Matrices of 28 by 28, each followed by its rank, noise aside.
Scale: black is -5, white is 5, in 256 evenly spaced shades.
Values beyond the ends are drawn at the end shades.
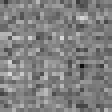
five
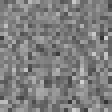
seven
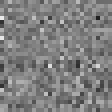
five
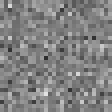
five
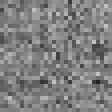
seven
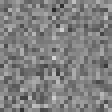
seven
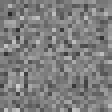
seven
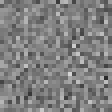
seven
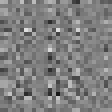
three
